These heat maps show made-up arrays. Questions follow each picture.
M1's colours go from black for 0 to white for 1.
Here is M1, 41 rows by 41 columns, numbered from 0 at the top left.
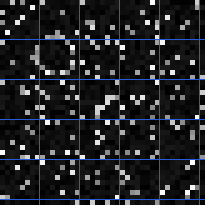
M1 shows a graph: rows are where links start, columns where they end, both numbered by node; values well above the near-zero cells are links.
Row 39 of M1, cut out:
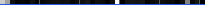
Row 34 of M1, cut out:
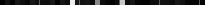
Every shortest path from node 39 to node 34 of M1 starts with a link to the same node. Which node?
node 23
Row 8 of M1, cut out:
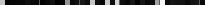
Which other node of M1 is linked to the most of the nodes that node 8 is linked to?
node 30
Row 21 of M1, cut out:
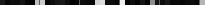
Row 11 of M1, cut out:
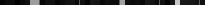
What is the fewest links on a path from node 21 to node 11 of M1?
2
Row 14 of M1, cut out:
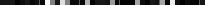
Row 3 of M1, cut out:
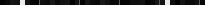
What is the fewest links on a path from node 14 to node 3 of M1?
3
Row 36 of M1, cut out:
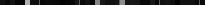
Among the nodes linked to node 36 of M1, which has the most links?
node 19
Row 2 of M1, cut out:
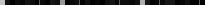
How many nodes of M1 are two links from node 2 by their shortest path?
10
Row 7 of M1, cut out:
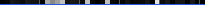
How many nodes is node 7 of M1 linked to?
7
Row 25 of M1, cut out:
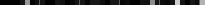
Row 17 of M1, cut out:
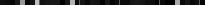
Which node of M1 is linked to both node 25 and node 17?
node 35
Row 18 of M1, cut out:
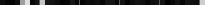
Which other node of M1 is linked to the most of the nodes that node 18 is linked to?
node 31
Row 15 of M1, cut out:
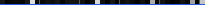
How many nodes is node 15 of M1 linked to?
5
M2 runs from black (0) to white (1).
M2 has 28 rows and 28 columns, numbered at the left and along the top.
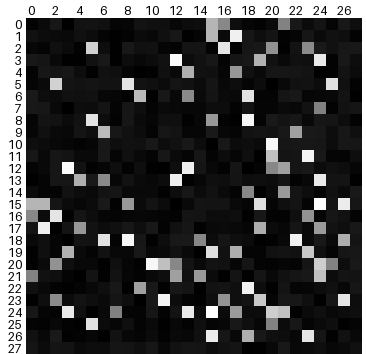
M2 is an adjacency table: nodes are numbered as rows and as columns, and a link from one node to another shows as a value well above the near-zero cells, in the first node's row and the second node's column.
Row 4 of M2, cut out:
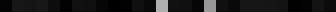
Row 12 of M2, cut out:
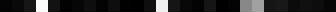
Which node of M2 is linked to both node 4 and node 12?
node 13
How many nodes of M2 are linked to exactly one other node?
2
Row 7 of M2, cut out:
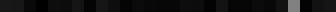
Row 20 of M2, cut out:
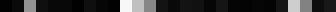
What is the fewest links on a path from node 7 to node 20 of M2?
2
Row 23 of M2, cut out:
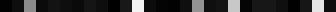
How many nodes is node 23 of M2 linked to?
5
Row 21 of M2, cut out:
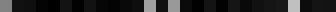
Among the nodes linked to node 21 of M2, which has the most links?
node 24
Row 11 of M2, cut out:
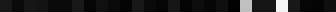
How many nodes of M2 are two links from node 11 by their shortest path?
8
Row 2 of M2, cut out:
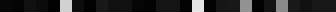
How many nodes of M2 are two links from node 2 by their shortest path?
9
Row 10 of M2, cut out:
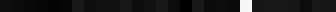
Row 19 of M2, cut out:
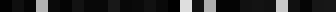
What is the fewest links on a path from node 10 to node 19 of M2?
4
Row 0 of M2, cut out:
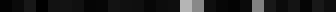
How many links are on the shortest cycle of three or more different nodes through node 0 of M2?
4
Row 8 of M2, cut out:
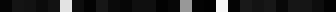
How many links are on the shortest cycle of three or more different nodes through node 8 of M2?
4
